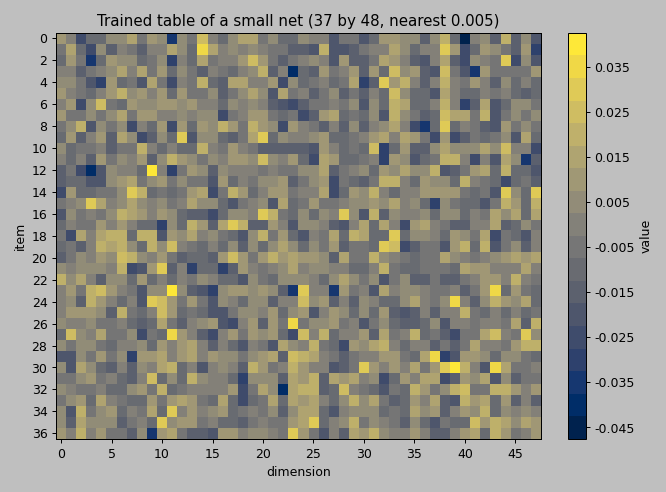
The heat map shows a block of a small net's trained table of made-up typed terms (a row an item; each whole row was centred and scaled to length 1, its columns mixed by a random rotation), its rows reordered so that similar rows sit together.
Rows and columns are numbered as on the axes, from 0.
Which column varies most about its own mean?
11
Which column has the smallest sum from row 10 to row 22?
15
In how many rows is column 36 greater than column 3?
15
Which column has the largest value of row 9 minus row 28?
20
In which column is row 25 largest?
10
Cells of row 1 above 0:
16
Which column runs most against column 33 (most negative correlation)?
24
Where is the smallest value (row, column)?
0, 40
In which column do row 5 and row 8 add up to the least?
36
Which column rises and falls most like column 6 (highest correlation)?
22
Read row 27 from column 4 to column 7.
0.015 -0.005 -0.005 0.005
